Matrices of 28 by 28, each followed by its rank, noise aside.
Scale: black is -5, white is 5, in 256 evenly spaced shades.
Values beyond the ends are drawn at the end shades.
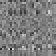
four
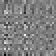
two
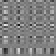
one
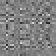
three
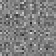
four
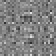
four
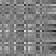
one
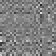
three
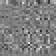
three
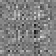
four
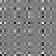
one
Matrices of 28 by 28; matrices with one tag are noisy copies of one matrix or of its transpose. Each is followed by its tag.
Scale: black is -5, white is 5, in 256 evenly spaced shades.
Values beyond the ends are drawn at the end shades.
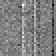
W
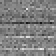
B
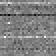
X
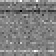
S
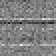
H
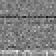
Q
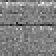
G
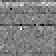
G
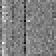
G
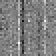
H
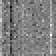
S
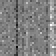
Q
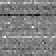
X
